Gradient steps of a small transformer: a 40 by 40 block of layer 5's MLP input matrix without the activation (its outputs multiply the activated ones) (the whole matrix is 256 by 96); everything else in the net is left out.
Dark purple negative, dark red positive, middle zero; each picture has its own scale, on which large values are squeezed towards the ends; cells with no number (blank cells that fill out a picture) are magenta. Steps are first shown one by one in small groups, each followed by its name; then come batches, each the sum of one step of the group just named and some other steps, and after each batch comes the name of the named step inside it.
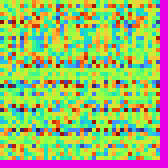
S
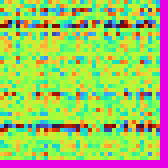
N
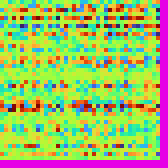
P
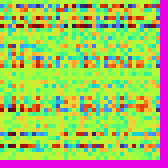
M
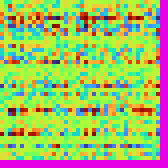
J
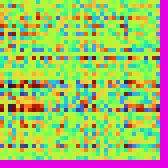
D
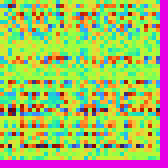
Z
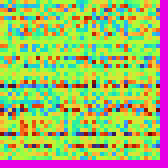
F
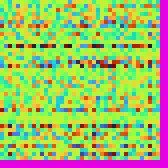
M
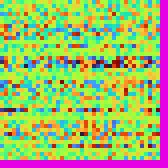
F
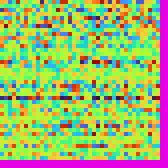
F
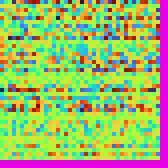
P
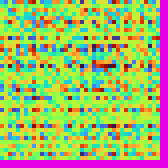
F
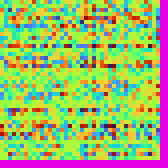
J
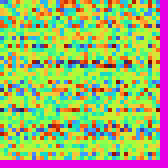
S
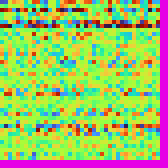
N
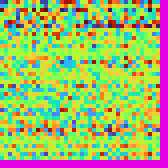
F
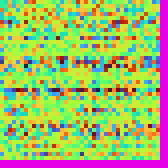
Z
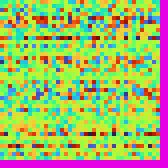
F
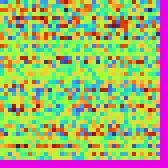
P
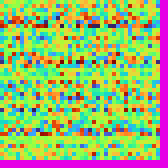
S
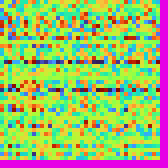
D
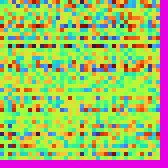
M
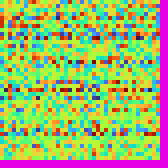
S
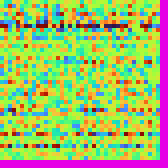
Z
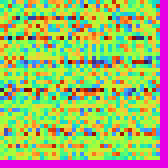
F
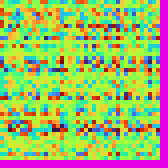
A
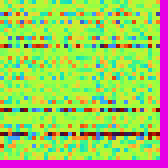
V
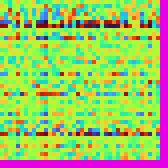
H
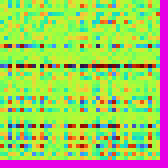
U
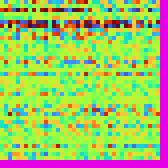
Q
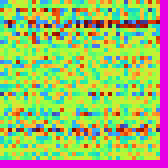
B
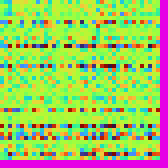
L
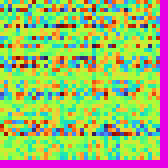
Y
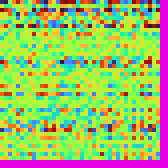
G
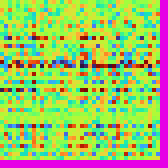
U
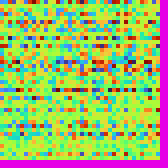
V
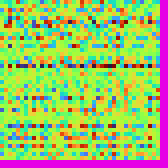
U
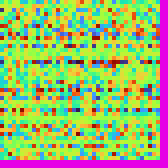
L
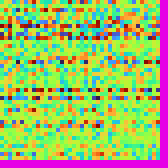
Q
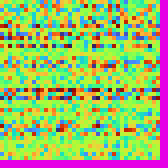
Y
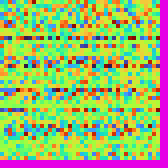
Y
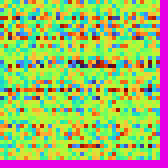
U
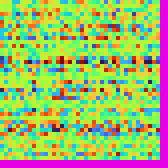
A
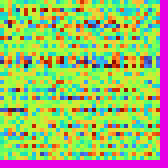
Q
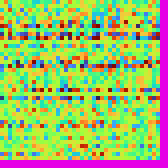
U
